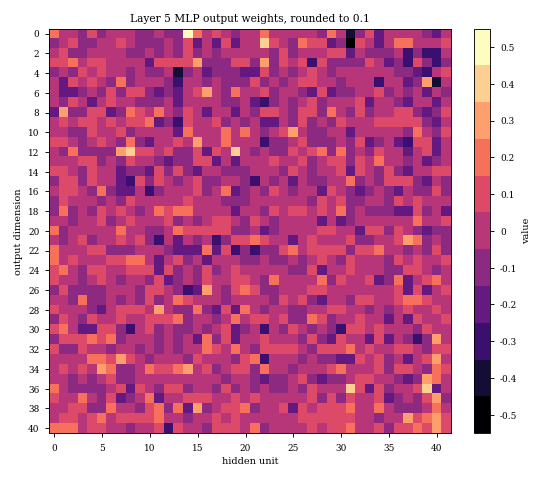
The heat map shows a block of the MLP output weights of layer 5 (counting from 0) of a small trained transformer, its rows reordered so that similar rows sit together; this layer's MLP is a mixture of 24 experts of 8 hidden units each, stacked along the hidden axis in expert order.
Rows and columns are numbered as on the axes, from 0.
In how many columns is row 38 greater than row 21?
22
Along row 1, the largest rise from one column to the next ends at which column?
32
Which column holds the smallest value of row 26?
14
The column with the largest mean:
1
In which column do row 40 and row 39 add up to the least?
12
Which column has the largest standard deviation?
40
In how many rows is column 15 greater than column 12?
16
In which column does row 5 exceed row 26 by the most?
39
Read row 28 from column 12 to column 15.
0 -0.1 -0.1 0.2
